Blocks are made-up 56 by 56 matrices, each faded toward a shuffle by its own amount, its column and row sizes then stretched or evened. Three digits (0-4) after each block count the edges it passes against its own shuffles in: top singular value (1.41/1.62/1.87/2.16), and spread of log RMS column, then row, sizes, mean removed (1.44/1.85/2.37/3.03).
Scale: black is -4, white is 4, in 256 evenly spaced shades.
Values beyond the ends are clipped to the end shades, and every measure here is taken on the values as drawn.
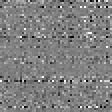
1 2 4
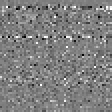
3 0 3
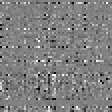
3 2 4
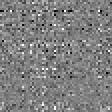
1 2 3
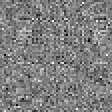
3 0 1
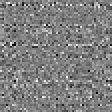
3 0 3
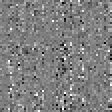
1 3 1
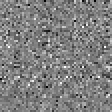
2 0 2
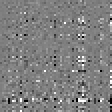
4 3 3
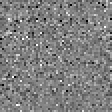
0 0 1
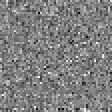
2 0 1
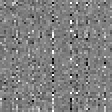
4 3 1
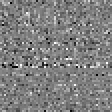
0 1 4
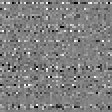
2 1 4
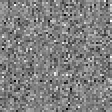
1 1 1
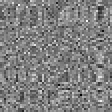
4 1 0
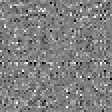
4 1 1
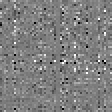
1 3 2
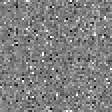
0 1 1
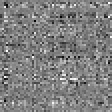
3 2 3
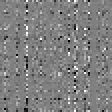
3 4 2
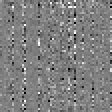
1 4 1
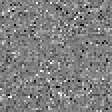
1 0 1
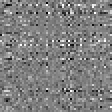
4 2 3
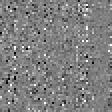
1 3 0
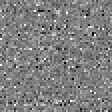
2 0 3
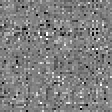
3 1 2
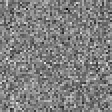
2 0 0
